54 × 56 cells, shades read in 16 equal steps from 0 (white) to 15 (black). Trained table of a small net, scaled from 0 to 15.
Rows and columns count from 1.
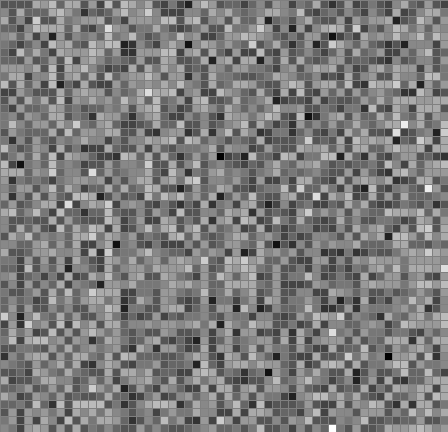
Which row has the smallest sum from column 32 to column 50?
11
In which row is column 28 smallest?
53
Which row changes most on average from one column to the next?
25
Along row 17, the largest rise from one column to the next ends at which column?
51
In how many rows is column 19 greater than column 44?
14
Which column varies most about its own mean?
42
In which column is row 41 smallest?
4
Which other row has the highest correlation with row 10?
22
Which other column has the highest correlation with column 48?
30
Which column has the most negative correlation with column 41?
12
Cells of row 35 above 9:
20
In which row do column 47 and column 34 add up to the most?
26
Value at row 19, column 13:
11
